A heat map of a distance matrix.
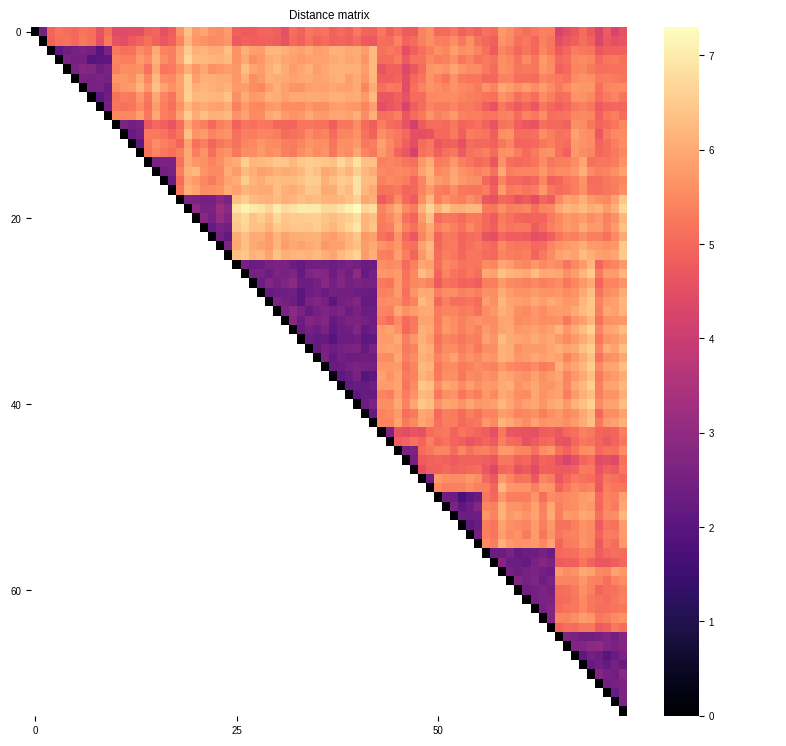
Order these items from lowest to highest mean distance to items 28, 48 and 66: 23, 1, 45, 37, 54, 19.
37, 1, 45, 54, 23, 19
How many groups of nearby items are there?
12
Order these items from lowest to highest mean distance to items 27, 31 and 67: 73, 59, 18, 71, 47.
71, 73, 47, 59, 18
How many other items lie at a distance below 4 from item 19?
6
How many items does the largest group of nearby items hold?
18
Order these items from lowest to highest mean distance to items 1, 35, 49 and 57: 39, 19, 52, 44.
39, 44, 52, 19
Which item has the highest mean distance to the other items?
19
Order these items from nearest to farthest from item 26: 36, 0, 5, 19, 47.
36, 0, 47, 5, 19
